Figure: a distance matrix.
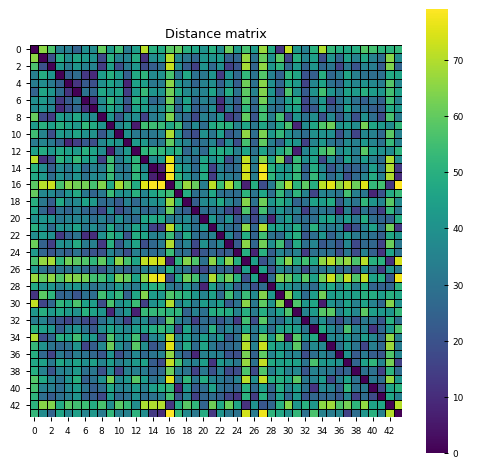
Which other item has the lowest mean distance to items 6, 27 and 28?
20
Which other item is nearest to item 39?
35
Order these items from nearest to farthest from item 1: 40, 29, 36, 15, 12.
36, 40, 15, 12, 29
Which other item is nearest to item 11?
4
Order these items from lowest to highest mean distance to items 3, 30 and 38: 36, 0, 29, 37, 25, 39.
36, 39, 37, 29, 0, 25
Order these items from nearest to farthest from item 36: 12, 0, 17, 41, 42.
41, 17, 12, 0, 42
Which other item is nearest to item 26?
24
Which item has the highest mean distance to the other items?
16
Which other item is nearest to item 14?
15
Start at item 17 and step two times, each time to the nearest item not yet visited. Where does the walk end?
33
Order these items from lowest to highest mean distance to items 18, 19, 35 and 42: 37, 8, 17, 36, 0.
36, 8, 17, 37, 0
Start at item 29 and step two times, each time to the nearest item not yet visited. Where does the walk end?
5
